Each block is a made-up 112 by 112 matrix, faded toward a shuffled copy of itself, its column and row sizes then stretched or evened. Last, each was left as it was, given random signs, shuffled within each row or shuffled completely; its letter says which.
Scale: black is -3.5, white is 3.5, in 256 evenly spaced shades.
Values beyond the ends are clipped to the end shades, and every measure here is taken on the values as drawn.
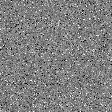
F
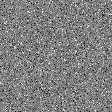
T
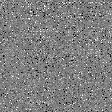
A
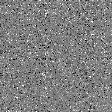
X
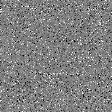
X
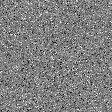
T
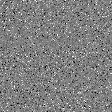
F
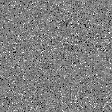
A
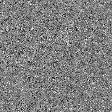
X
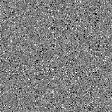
A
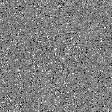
A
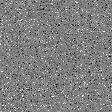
F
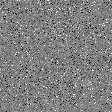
F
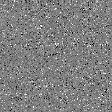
A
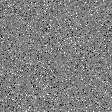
T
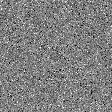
T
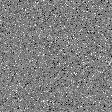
T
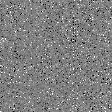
X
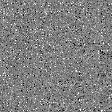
A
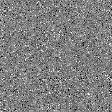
A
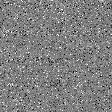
F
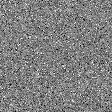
T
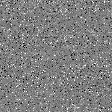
F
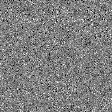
X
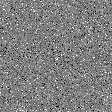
T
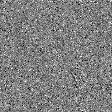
X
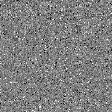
A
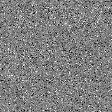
X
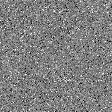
F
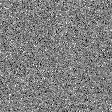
T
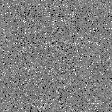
A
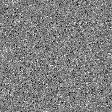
F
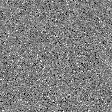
F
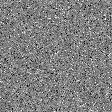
T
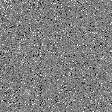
X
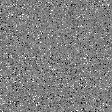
X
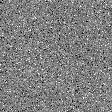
T
